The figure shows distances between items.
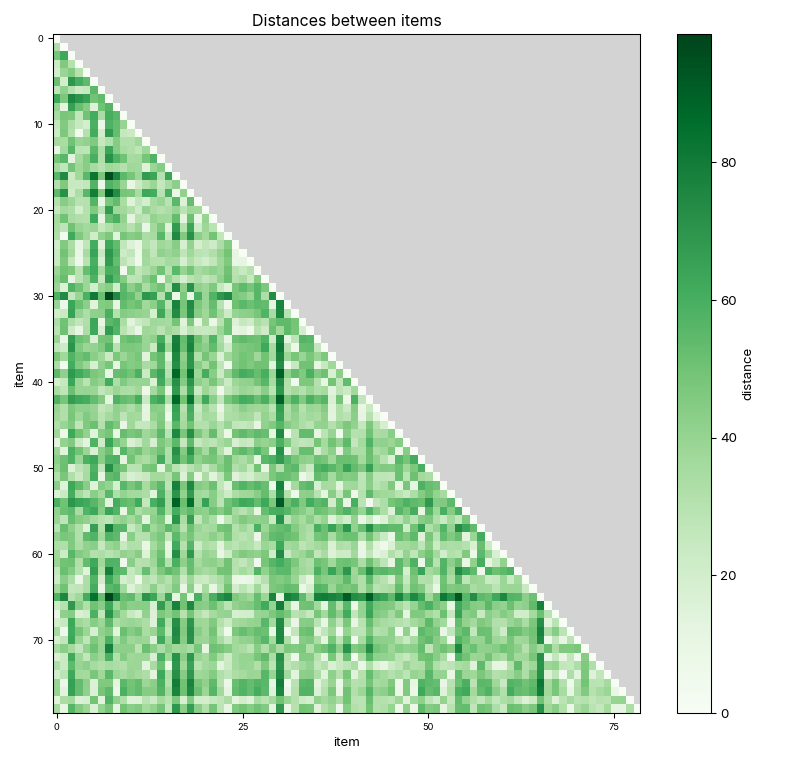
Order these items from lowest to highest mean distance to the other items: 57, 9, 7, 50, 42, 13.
13, 9, 50, 57, 42, 7
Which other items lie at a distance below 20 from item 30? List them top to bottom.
16, 18, 65
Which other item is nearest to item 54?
42
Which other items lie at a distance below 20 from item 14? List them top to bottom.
2, 28, 50
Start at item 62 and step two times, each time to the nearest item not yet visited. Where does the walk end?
4
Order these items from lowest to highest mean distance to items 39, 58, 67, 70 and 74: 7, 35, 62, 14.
35, 62, 7, 14
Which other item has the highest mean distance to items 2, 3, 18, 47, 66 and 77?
7
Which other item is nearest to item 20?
71
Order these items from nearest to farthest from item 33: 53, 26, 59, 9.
26, 59, 9, 53
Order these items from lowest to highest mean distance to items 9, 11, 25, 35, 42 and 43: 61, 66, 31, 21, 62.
61, 21, 31, 66, 62
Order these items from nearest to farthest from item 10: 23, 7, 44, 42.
44, 23, 42, 7
